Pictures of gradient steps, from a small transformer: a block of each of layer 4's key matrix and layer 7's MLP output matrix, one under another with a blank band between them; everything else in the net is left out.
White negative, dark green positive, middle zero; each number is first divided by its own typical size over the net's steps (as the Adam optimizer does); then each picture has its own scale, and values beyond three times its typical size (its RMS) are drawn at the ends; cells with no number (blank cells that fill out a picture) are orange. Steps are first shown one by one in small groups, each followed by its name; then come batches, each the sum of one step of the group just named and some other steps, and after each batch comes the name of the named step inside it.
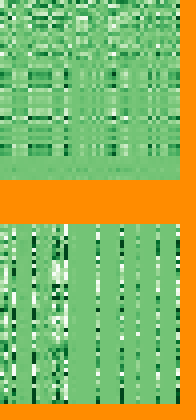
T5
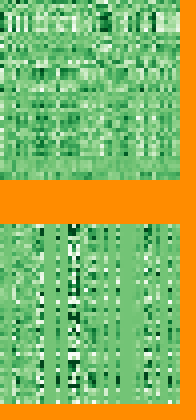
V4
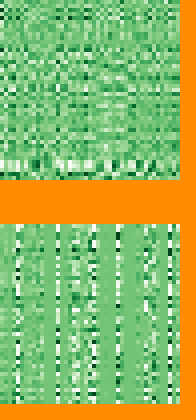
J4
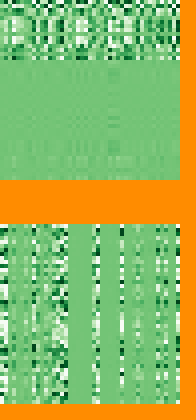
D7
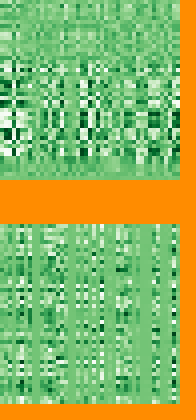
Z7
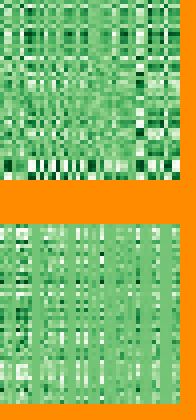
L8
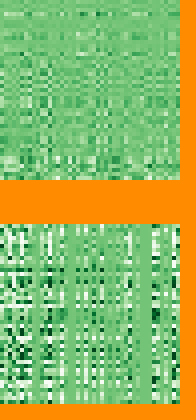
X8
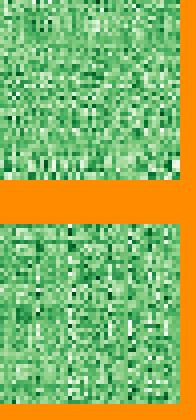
L8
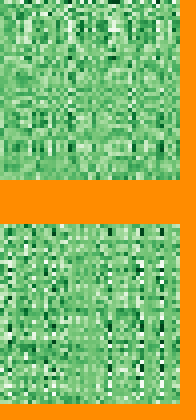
D7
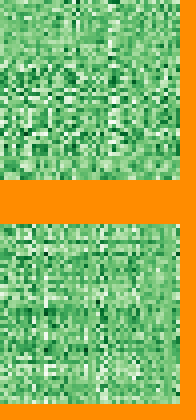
D7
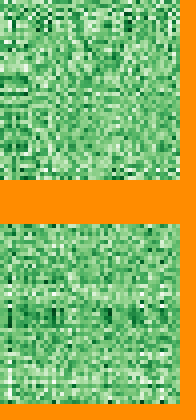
J4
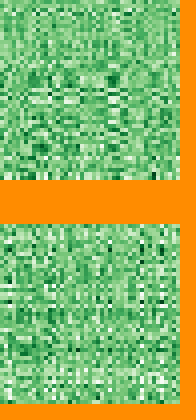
X8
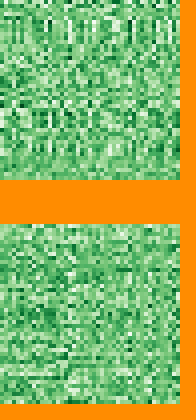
Z7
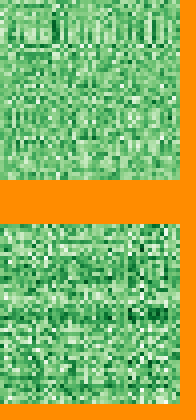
X8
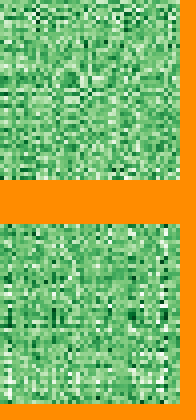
Z7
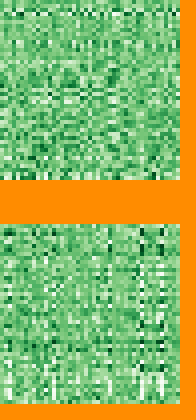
Z7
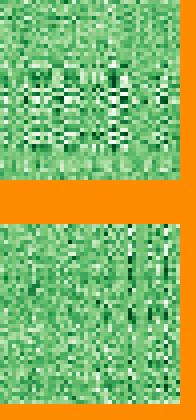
J4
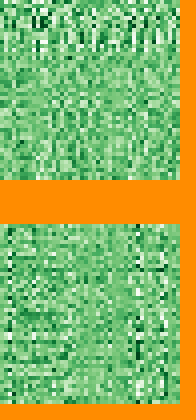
Z7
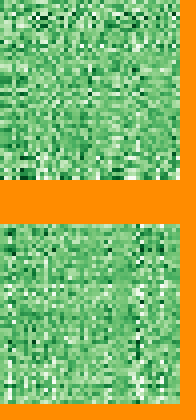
Z7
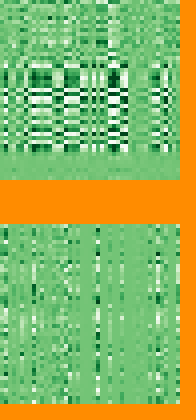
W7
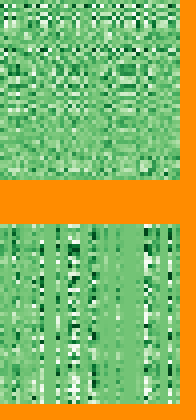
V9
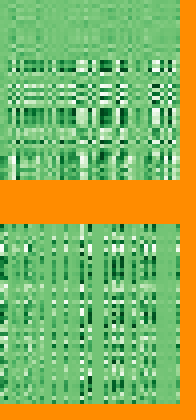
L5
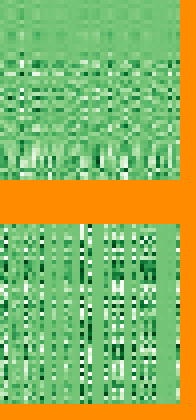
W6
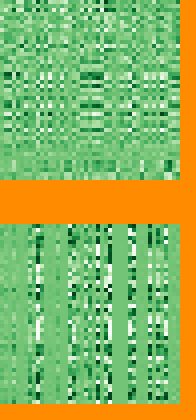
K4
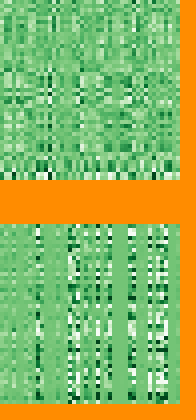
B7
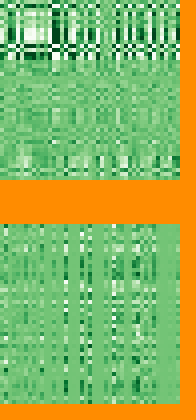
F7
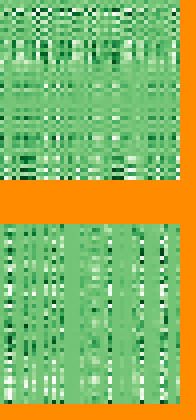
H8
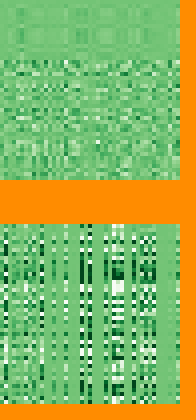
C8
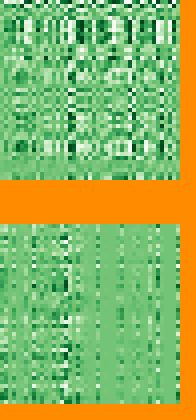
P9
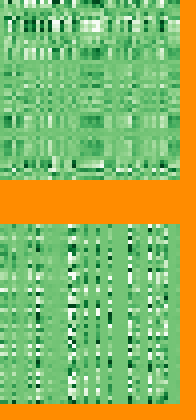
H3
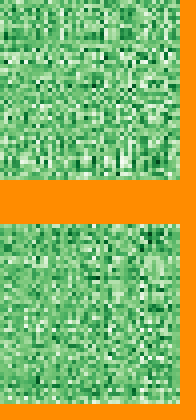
K4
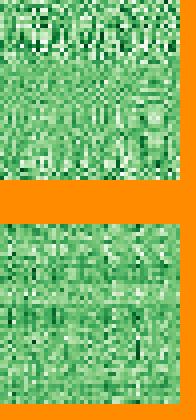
F7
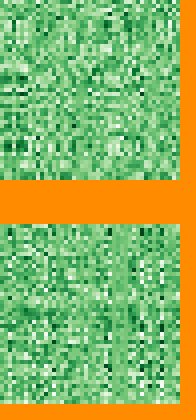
P9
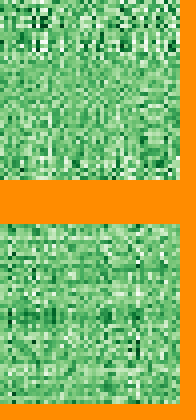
H3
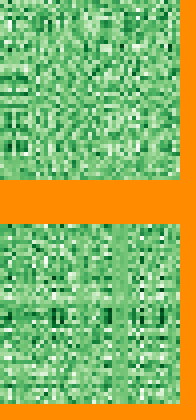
H3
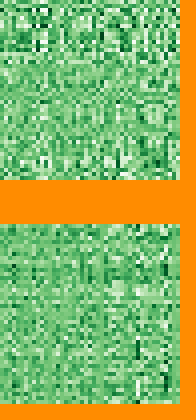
C8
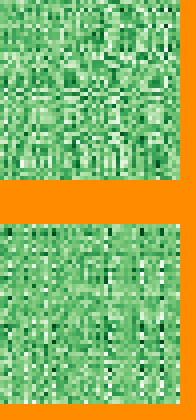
W7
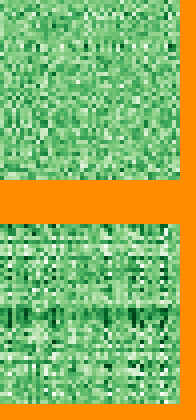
L5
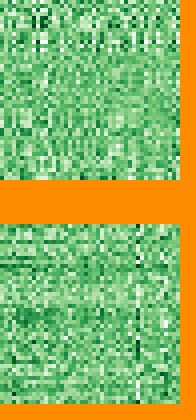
H3
